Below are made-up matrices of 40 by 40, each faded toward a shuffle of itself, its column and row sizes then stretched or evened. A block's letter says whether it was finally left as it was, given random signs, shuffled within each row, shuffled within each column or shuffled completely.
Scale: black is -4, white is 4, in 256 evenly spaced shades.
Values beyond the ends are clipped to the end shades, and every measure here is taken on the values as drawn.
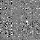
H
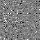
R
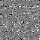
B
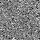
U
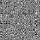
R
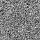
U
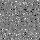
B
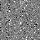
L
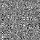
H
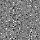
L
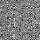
R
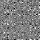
R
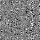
L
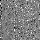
L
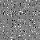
H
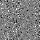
L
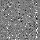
L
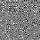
R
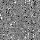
L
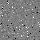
U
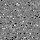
B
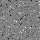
U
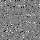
B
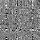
R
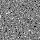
U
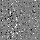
L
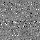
B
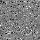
B
